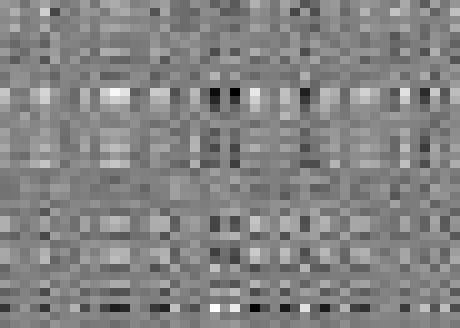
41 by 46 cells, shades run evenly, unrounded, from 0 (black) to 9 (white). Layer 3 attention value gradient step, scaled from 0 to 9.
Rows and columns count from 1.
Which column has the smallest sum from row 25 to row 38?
22
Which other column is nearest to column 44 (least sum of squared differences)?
16
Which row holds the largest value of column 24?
39
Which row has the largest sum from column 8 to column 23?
12
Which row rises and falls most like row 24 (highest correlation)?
25
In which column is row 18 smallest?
43
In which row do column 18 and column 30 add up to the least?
2
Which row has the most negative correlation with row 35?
31
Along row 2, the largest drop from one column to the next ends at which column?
6
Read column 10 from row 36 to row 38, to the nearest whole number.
5 4 5
